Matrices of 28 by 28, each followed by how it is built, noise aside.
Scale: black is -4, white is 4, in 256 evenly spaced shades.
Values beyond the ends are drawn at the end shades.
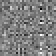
low rank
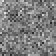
smooth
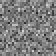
repeating columns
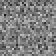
repeating columns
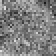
smooth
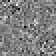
block diagonal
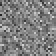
Toeplitz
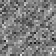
Hankel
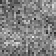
smooth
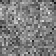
smooth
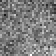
smooth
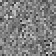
block diagonal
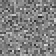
repeating columns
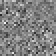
block diagonal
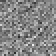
Hankel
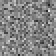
repeating rows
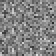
repeating rows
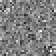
block diagonal
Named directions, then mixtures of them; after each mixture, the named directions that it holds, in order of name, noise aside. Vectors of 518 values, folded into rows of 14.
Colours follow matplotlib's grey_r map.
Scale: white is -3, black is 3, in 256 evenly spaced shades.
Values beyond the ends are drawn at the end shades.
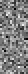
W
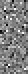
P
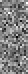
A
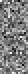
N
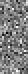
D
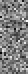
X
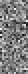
P, X.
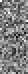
A, N, X.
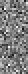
A, D, P.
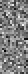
W.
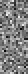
W.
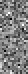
A, W.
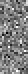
D.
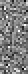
D, P.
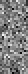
D, N.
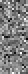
D, N, W.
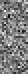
A, N, P.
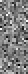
A, P, W.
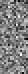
A, N, W.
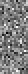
D.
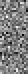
D, P, X.
